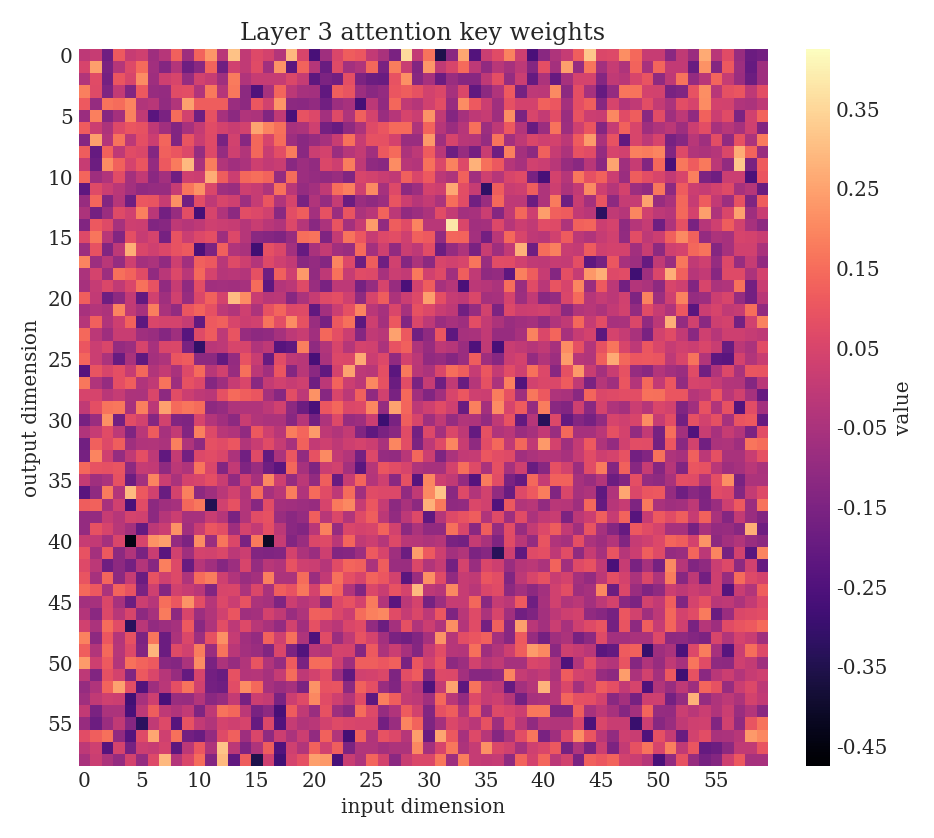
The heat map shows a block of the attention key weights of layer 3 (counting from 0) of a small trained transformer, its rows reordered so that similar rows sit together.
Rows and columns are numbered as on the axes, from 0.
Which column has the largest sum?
25
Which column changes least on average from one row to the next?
55
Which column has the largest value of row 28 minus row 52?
49
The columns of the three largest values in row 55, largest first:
28, 59, 29
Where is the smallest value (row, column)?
40, 4
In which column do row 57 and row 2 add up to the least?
2
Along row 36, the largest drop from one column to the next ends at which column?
32
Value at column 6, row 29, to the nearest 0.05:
0
